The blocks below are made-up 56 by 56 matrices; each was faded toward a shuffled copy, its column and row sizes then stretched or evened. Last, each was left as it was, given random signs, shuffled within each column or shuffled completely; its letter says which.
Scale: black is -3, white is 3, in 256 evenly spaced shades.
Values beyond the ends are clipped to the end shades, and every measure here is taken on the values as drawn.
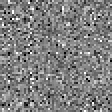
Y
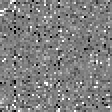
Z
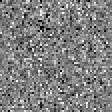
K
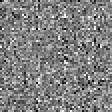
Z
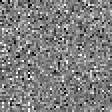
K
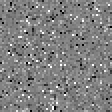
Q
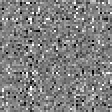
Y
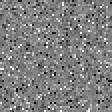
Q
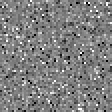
Q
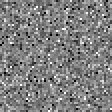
Q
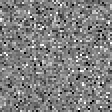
Q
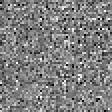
Z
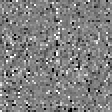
Y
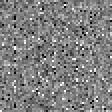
K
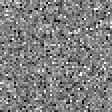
Q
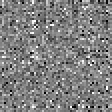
Y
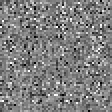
Z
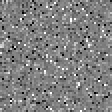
Q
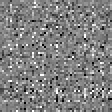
Z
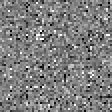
Z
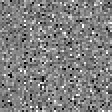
K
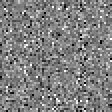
K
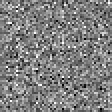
K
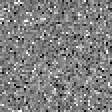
Q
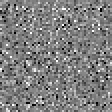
Y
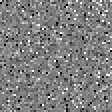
Q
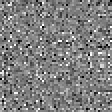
Y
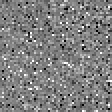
K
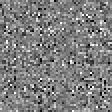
Z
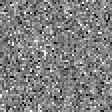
Q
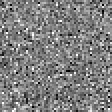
K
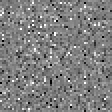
K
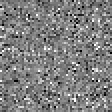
Z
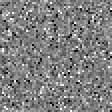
Q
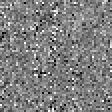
K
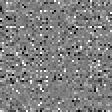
Y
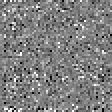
Z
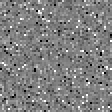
Q
